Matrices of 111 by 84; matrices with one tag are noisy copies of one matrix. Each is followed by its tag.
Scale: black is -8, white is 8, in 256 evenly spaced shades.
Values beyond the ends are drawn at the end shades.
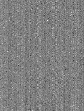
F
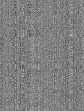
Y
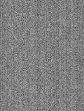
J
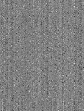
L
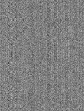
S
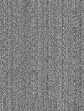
L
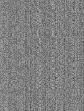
F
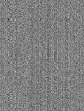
S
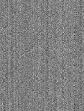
L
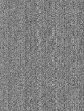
F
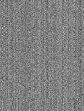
L
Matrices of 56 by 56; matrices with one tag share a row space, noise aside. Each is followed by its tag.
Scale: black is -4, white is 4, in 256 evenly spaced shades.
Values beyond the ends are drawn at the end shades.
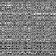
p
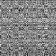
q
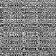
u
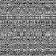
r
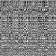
q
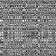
u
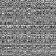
p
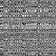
u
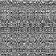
r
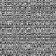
p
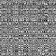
q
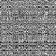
q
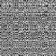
q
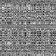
p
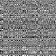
u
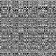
q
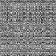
r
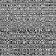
r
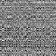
p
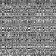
p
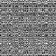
q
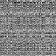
r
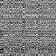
u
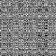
q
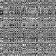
u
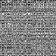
p
